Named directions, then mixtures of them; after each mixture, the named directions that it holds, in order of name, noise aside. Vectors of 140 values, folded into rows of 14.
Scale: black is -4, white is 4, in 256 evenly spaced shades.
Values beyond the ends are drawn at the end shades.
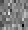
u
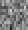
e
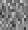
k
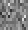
k, u.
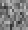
e.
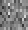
e, k, u.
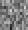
e.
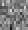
e.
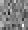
u.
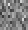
k, u.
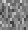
k.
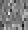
u.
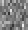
e, u.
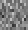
k.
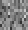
e, k, u.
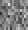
e, k, u.
